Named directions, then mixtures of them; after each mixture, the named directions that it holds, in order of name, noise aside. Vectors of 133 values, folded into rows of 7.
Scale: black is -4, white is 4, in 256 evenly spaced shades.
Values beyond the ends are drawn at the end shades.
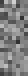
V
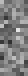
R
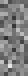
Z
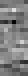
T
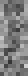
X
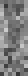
X.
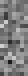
R, V, X.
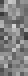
V, X, Z.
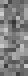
T, X, Z.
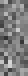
X, Z.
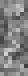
X.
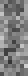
X.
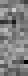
T, Z.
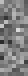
R.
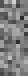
V.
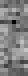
T, X.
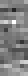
T.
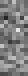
R, V, Z.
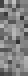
V.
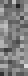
V, X.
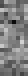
T, V, X.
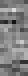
T.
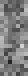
X.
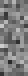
R, V, X.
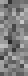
R, X, Z.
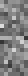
R, T, Z.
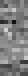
T.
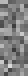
Z.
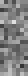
T, V.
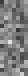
R.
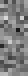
R, V, Z.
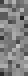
V.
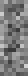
X.
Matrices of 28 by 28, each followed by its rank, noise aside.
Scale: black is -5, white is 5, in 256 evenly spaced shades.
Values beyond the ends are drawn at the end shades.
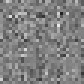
five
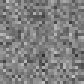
six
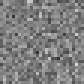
seven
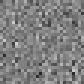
six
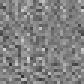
seven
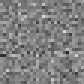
eight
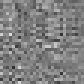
four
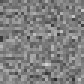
seven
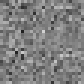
seven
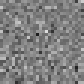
eight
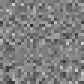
six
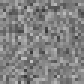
six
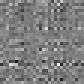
four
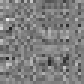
four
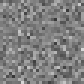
eight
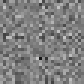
five
